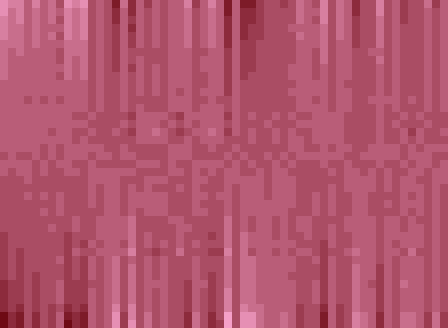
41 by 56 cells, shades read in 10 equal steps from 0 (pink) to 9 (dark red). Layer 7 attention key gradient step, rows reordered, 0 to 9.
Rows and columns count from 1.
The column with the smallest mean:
17
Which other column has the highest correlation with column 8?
40
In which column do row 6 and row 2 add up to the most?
29
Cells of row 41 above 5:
18
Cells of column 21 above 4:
24
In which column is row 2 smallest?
1
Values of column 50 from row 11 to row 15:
4 4 4 4 5
